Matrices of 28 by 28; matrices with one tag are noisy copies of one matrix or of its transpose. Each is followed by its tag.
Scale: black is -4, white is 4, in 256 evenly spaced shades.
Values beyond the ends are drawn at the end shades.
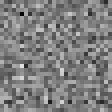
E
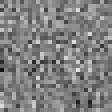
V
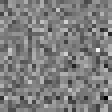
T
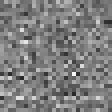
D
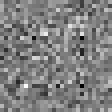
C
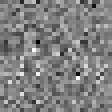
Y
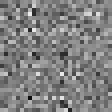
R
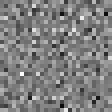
R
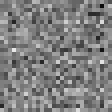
E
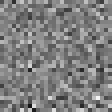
T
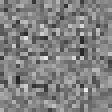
C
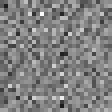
R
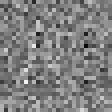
C
